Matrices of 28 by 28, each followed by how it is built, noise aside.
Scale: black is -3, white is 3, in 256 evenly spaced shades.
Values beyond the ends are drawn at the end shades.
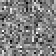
uneven columns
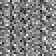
repeating rows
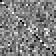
diagonal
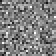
repeating rows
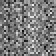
repeating rows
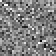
banded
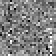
uneven columns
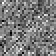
Hankel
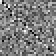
diagonal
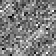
Hankel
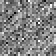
Hankel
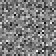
repeating rows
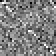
diagonal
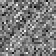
Hankel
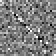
diagonal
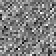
Hankel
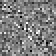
banded
